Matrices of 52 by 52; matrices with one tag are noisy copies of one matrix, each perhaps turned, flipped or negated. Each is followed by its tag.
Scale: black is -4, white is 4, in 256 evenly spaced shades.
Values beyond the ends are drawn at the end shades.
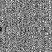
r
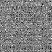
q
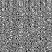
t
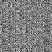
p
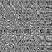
t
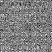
q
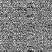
r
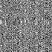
r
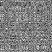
q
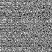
t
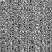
t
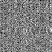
r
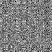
p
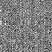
r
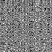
t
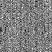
r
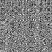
t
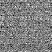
p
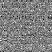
p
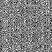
p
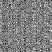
p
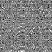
r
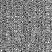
q
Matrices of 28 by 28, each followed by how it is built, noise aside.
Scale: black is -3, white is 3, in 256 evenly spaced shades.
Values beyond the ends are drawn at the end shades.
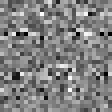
uneven rows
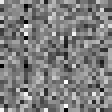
uneven columns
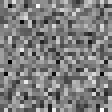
repeating columns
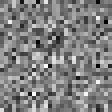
low rank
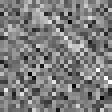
Toeplitz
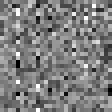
uneven columns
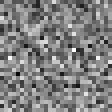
repeating columns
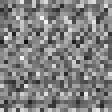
repeating columns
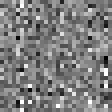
uneven columns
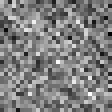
Toeplitz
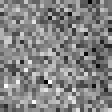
Toeplitz
